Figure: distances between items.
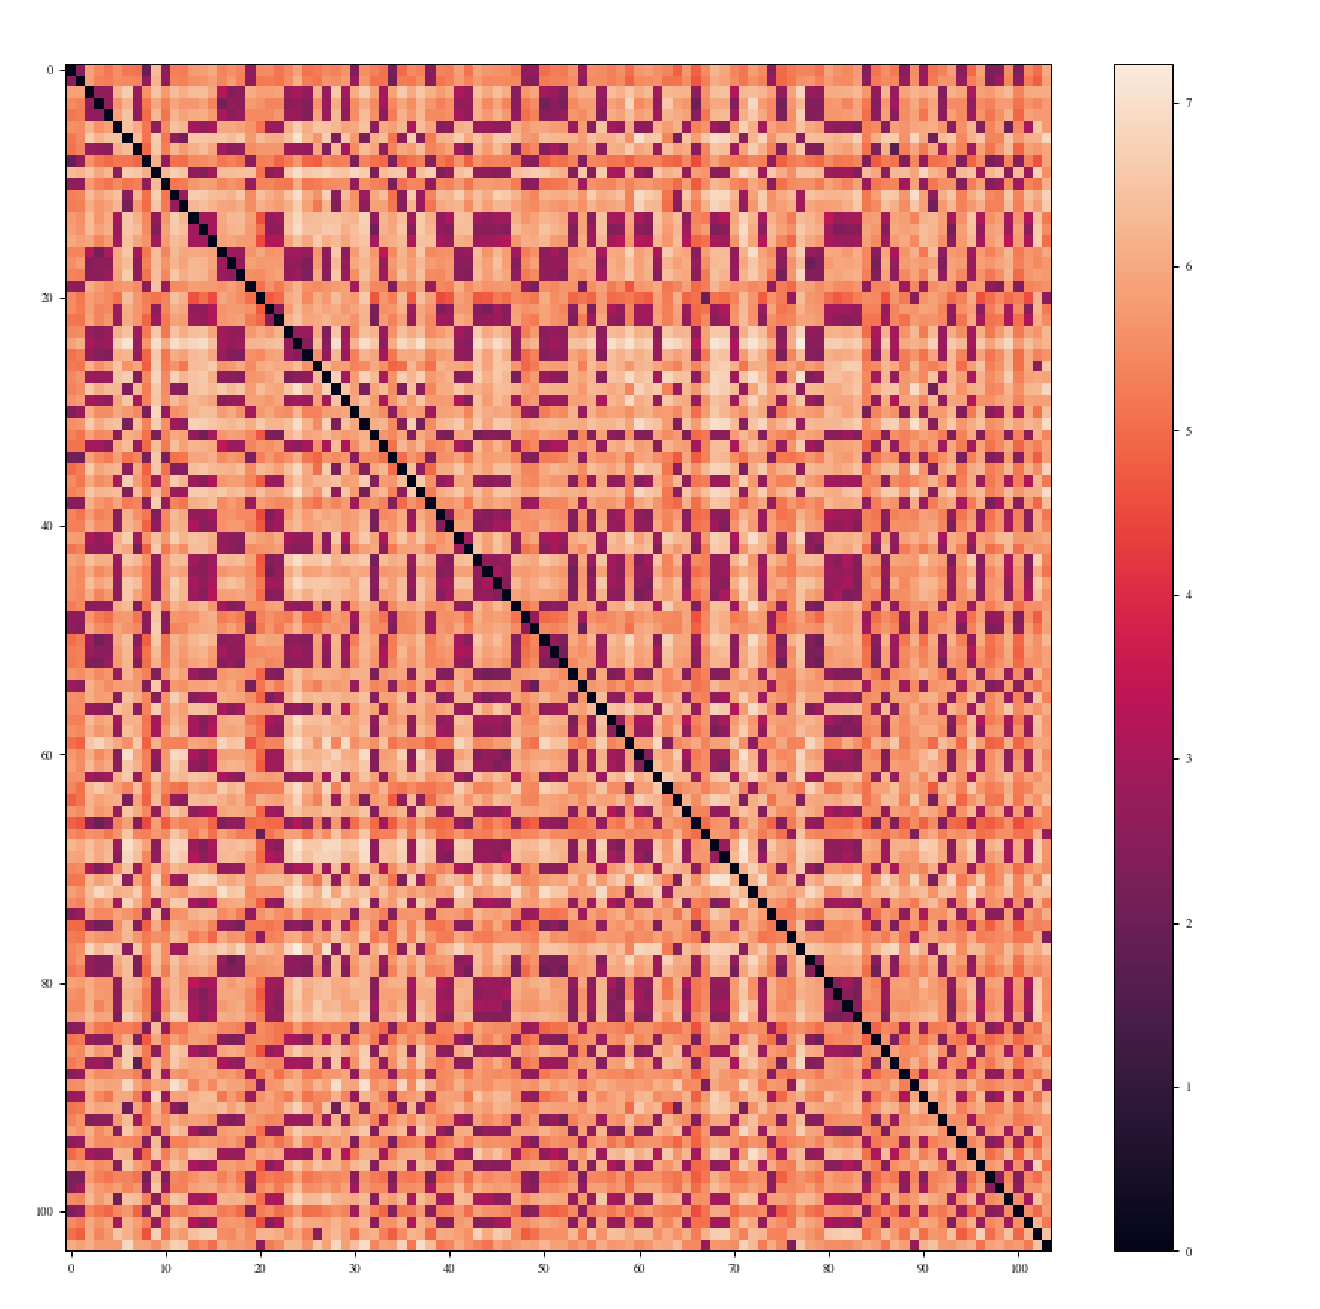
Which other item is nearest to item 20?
67
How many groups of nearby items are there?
7
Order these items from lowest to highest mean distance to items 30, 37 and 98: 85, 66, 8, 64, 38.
8, 38, 64, 66, 85
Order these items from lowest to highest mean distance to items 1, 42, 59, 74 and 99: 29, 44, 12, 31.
44, 29, 12, 31
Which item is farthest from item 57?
24
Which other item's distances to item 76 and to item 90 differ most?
103
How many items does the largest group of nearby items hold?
34
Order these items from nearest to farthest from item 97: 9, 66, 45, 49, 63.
49, 66, 63, 45, 9
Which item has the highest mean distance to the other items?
72
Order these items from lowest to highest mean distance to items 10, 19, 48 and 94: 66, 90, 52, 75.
90, 66, 75, 52
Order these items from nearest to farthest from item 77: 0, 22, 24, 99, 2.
0, 22, 99, 2, 24
